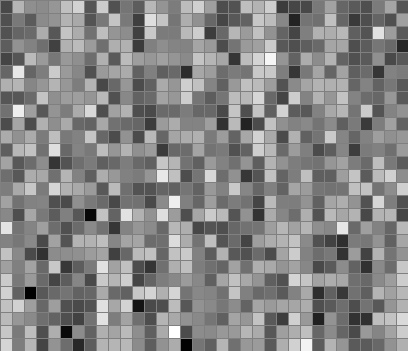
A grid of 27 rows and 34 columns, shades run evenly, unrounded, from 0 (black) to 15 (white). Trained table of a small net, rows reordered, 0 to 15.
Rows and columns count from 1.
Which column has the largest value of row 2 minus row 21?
13
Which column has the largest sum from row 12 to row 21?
15
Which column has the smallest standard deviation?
33
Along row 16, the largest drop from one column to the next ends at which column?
16
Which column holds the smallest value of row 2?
25
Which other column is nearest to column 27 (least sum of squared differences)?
4
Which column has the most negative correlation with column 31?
9
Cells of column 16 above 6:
21
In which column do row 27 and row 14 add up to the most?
26
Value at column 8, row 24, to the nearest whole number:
5
